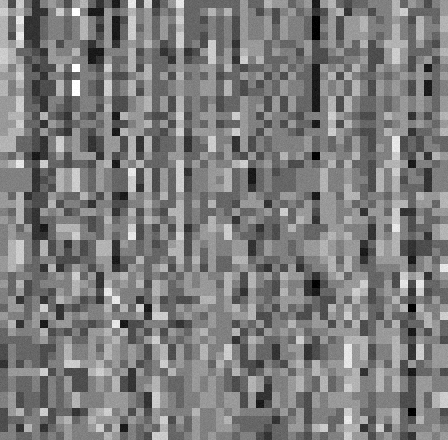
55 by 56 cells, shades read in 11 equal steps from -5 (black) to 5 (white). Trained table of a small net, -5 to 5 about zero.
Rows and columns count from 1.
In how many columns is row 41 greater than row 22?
17
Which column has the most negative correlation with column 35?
29
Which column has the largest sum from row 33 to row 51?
44
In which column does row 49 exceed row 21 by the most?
15
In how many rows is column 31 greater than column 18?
25
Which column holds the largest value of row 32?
3
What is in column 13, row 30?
-1
